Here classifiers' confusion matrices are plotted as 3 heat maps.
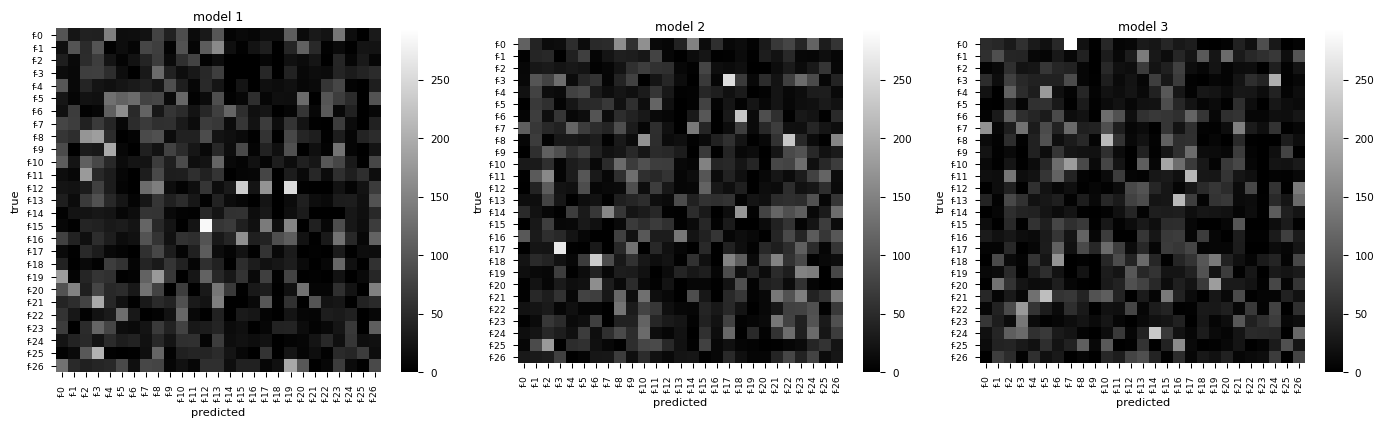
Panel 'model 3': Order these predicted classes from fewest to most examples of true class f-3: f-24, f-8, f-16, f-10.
f-8, f-10, f-16, f-24
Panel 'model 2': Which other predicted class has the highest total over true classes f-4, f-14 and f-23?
f-21
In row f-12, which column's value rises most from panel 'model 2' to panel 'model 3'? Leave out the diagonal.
f-26
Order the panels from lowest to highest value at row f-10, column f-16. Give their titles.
model 1, model 2, model 3
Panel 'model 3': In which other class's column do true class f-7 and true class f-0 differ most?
f-21
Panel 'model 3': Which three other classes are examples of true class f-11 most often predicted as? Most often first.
f-17, f-2, f-6
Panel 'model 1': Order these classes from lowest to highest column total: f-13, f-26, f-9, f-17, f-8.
f-9, f-17, f-26, f-13, f-8
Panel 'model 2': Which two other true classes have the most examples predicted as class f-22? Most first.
f-8, f-24
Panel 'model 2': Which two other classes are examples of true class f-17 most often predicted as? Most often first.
f-3, f-9
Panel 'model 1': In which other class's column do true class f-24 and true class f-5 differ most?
f-20
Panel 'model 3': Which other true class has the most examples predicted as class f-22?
f-12
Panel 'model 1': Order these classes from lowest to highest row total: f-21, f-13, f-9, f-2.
f-2, f-13, f-9, f-21
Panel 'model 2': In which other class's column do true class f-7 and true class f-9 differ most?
f-14
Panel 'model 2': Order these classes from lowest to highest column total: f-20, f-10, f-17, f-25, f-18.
f-20, f-25, f-18, f-17, f-10
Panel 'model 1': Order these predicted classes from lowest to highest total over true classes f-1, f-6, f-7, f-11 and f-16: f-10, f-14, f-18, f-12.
f-18, f-14, f-10, f-12
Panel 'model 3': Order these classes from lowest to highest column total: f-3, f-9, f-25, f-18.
f-9, f-25, f-18, f-3
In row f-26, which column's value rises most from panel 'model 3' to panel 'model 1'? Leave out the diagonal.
f-19
